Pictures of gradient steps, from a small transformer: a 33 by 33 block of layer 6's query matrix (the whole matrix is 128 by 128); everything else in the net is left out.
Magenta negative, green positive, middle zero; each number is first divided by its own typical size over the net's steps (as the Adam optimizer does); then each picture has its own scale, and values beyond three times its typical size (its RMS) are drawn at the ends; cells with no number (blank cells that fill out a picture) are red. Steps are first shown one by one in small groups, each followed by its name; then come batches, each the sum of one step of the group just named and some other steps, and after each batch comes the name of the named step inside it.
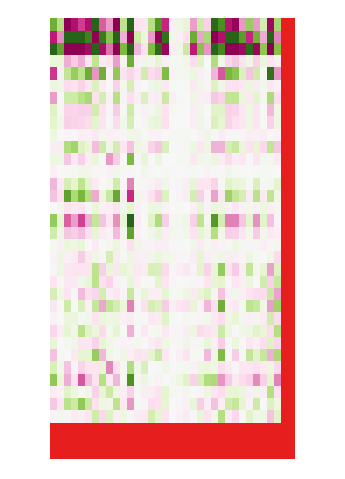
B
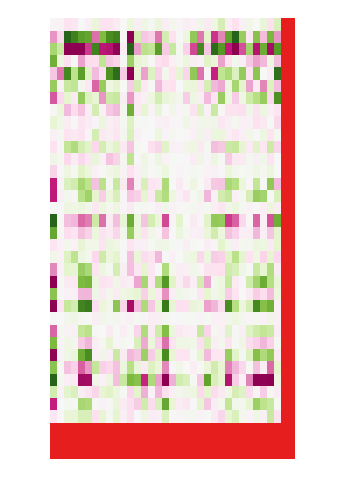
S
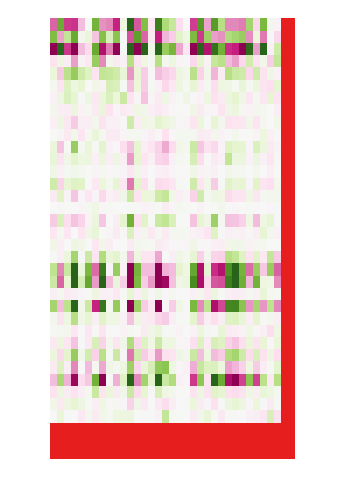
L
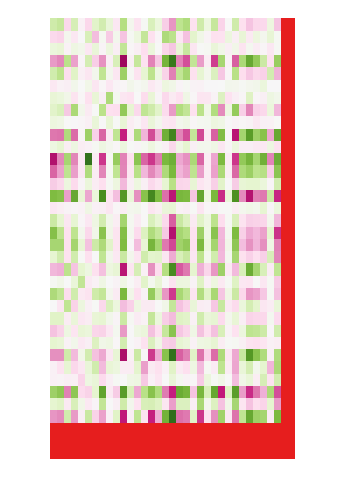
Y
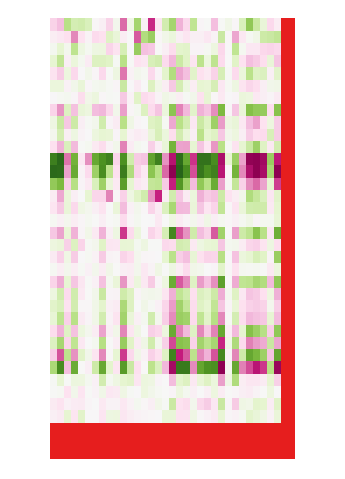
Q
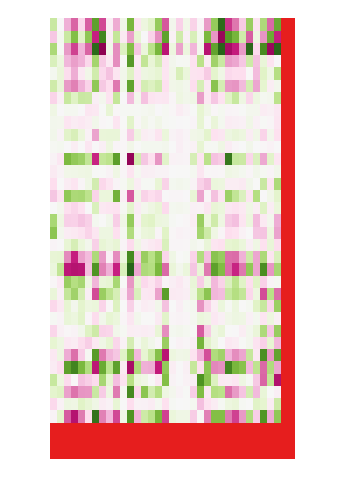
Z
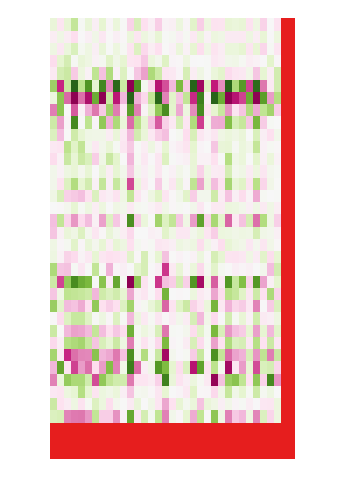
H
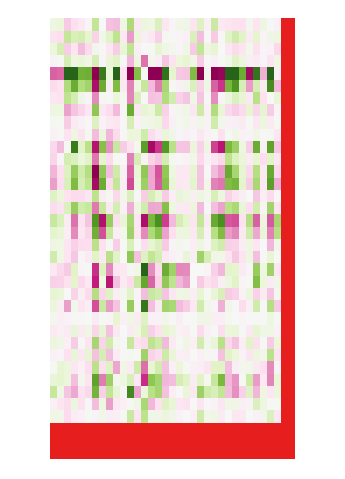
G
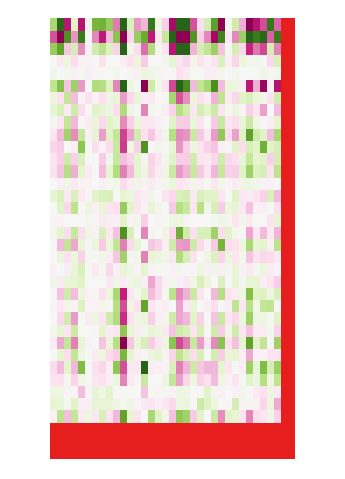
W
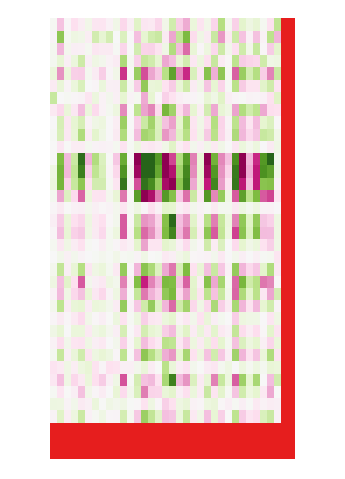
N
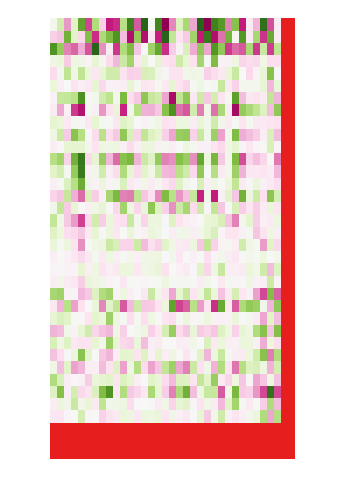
B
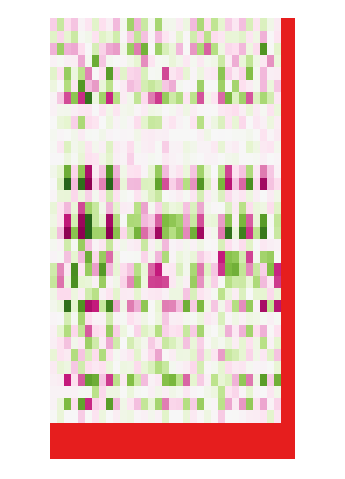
L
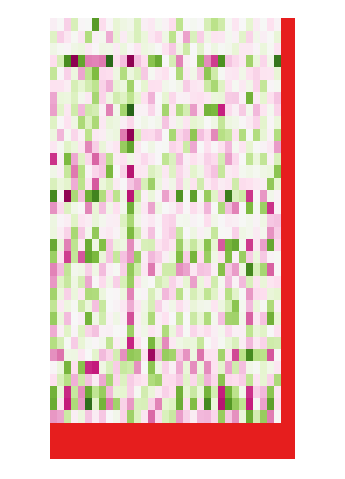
Y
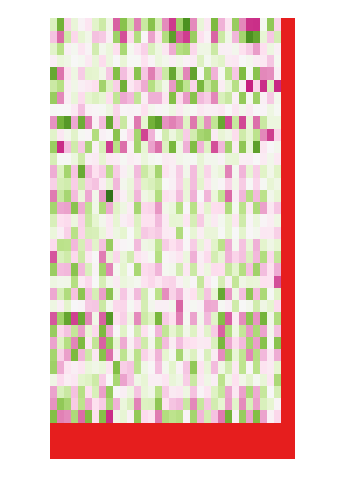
W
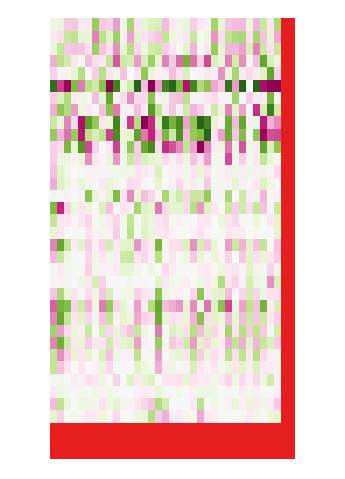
B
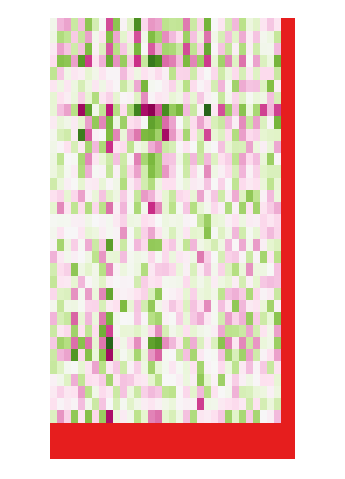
N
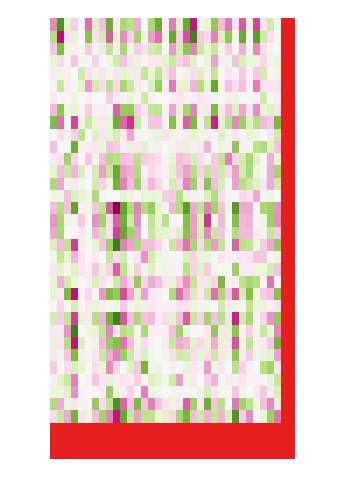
W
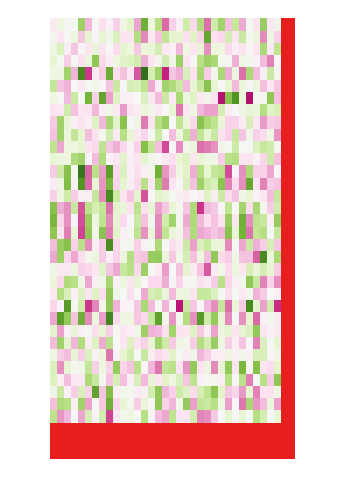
Z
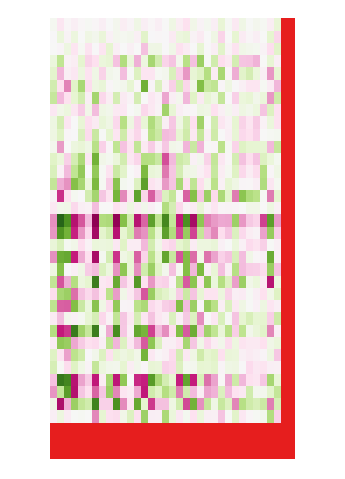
N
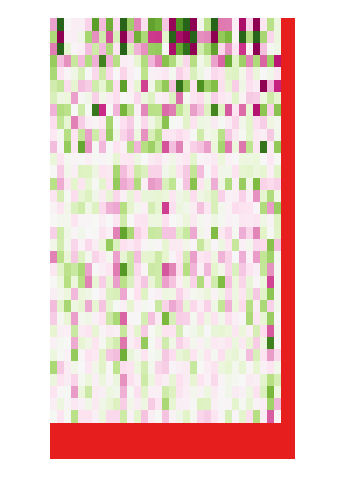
W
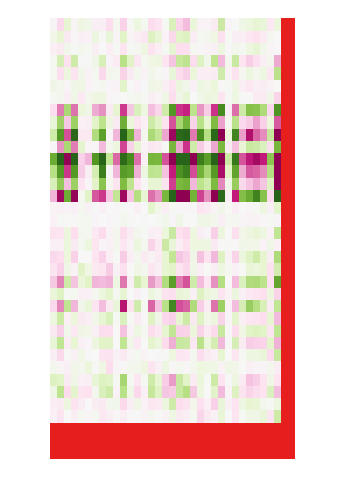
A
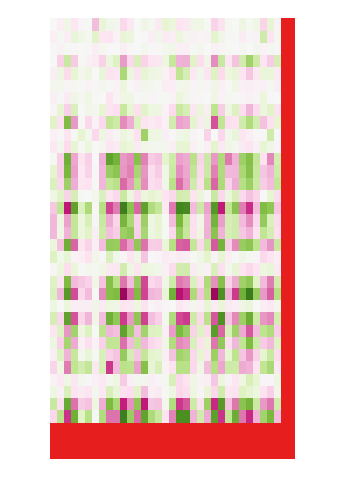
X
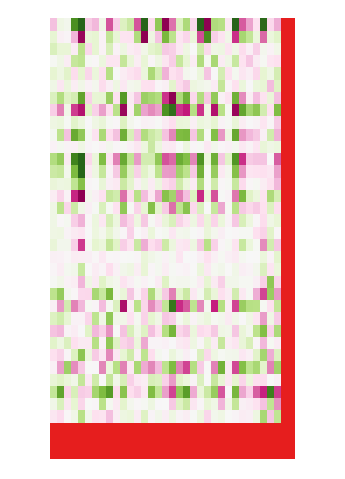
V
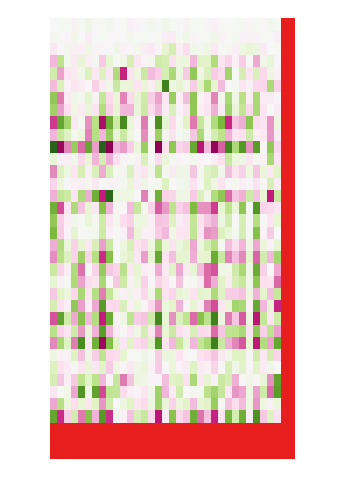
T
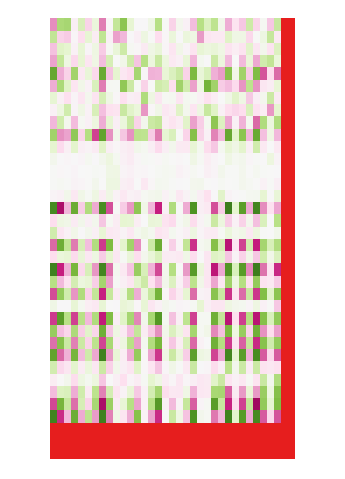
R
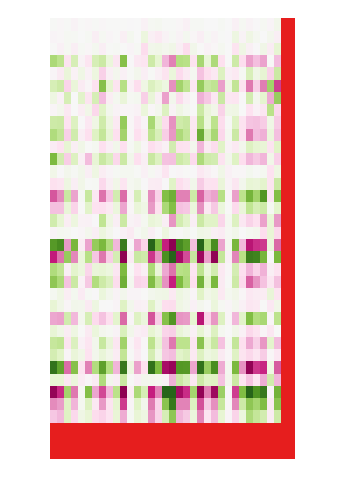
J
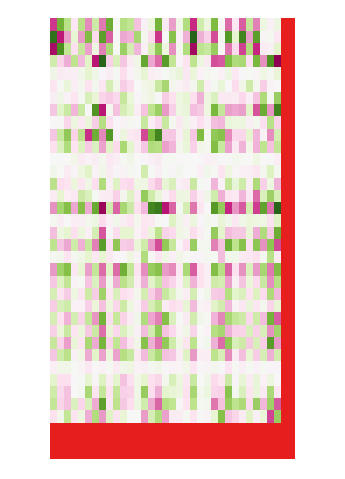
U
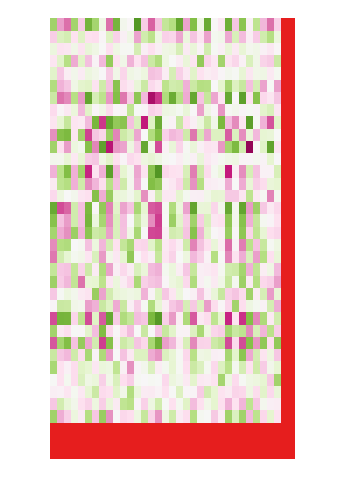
T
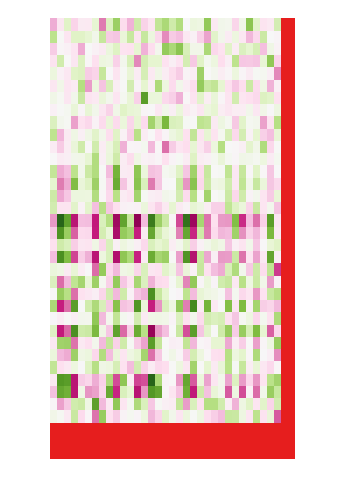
R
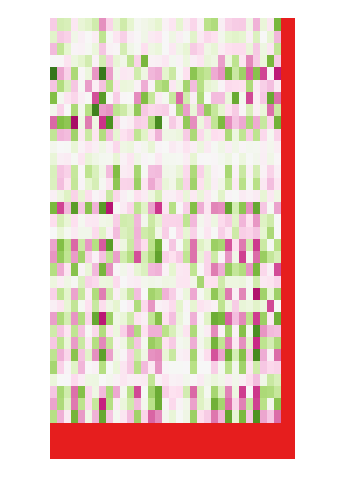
R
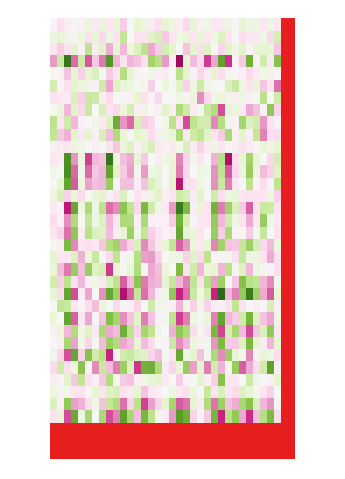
X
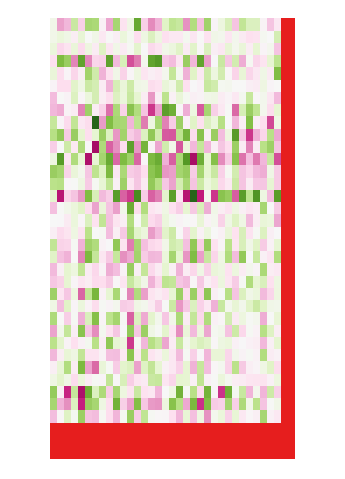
A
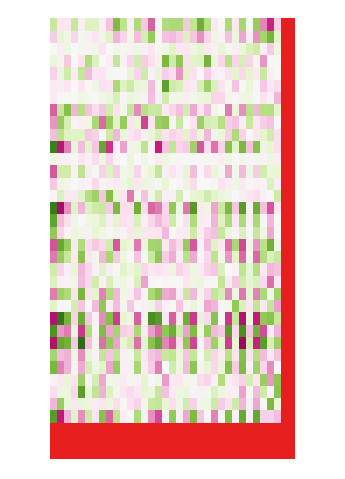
T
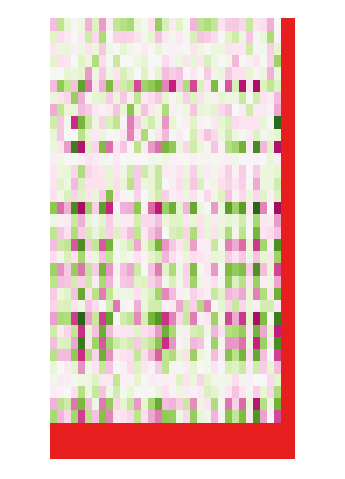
R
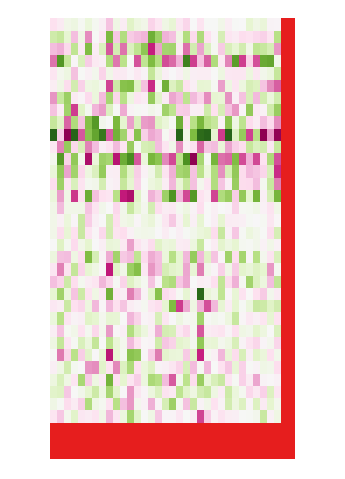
A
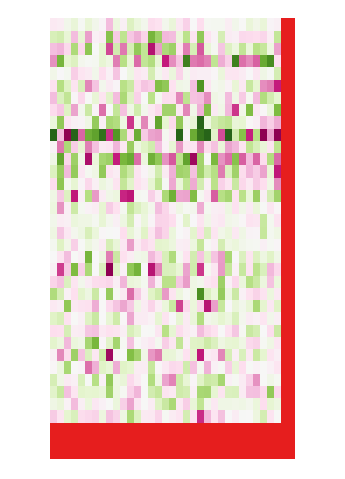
A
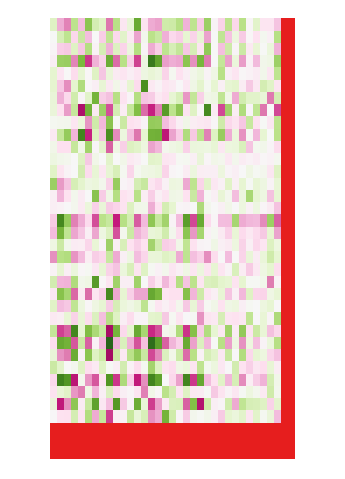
J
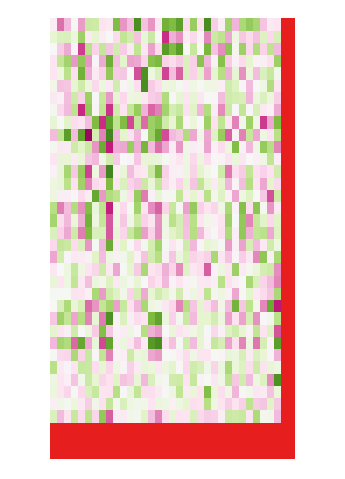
T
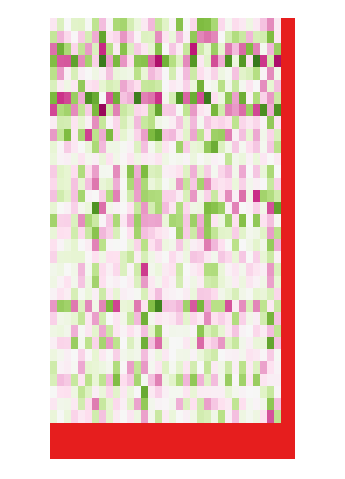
U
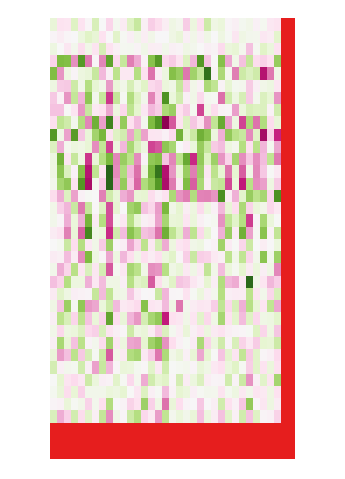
A
